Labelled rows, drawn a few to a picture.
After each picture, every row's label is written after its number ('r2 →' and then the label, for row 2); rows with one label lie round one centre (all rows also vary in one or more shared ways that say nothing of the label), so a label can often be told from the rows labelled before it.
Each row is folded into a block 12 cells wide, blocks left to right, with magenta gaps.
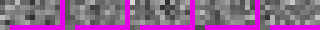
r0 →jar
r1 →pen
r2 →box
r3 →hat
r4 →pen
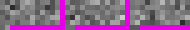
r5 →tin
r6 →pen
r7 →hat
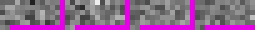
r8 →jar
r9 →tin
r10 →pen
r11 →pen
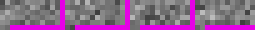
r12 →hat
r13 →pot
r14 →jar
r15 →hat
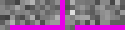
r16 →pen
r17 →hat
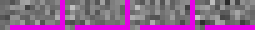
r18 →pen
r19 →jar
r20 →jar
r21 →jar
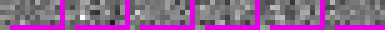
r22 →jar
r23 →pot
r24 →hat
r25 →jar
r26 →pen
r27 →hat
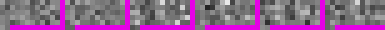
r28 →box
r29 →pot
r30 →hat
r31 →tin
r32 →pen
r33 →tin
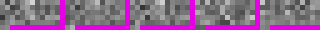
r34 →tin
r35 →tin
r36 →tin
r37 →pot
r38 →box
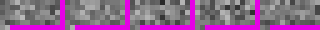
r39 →tin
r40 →tin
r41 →hat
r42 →box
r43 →jar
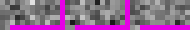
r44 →tin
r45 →jar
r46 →tin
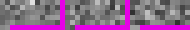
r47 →tin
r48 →hat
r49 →tin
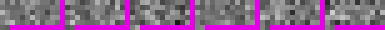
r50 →pot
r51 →hat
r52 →tin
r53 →box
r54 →pot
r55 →hat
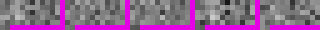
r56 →pot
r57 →pot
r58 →pot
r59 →pot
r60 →box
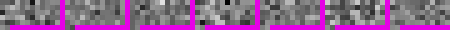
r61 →jar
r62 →pot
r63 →tin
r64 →jar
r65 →tin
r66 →box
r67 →box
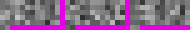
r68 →pot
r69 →jar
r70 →pen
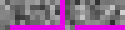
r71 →jar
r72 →pen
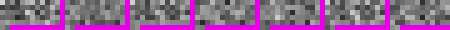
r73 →box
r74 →jar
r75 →box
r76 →jar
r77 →pot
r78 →box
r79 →box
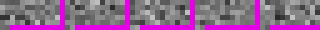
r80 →pen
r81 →tin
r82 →tin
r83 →jar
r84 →jar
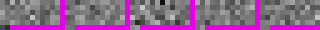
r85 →pot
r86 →pen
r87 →jar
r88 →box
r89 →pen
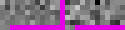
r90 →box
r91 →jar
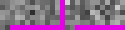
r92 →pot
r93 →box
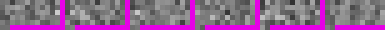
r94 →pen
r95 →hat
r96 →hat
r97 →pot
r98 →hat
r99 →pen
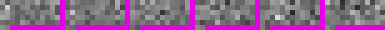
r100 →jar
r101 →hat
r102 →pot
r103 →jar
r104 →pot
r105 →box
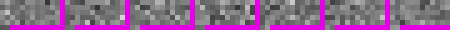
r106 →hat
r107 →pen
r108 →tin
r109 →jar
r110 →tin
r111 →pen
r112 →box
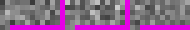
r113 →hat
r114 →box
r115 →jar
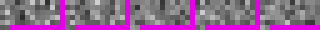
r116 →hat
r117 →hat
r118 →box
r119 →hat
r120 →jar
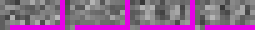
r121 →pen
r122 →tin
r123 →pen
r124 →pen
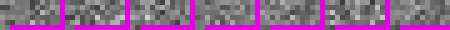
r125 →box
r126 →pen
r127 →pot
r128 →pen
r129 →pot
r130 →hat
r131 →pot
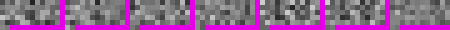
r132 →jar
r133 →jar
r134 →hat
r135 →pot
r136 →box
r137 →box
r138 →hat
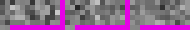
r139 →pen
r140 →tin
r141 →box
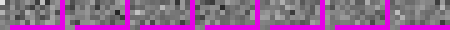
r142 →box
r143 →box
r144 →hat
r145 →pen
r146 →pot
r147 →box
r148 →hat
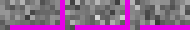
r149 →pot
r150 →pot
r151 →jar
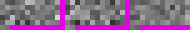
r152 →pen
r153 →hat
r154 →pen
